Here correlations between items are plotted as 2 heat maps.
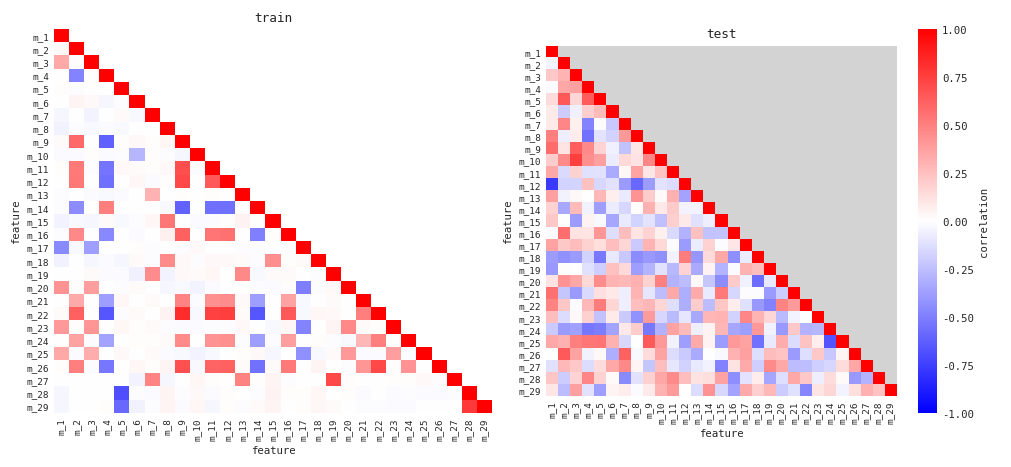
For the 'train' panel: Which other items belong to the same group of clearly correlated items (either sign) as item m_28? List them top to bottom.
m_5, m_29
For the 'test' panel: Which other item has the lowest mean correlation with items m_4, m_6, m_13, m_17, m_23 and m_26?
m_24
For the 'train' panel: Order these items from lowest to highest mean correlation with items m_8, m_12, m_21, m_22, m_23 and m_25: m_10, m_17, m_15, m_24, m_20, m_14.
m_14, m_17, m_10, m_15, m_20, m_24
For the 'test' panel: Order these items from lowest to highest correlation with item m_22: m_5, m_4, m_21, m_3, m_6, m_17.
m_17, m_3, m_6, m_4, m_21, m_5
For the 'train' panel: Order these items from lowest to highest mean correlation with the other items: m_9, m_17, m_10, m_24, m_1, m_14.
m_14, m_17, m_10, m_1, m_24, m_9
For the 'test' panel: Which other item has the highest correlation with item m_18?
m_12
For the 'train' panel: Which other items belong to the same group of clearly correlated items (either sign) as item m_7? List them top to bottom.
m_13, m_19, m_27
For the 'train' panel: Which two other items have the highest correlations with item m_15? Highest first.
m_8, m_18
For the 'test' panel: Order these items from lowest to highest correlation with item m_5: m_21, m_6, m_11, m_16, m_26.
m_11, m_26, m_21, m_6, m_16
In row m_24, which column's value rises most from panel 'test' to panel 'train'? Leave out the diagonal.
m_9
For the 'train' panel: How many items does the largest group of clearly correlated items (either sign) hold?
11
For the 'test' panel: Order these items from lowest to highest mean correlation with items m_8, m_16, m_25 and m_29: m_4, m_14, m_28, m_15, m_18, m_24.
m_18, m_15, m_24, m_28, m_4, m_14
